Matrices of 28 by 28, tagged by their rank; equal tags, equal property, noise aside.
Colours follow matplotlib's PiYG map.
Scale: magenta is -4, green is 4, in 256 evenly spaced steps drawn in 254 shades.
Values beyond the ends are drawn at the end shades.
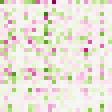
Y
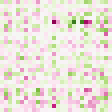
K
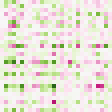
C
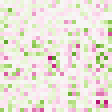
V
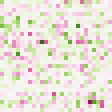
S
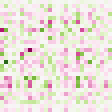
V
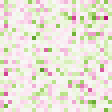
V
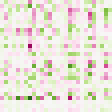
K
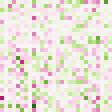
S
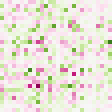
S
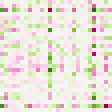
C
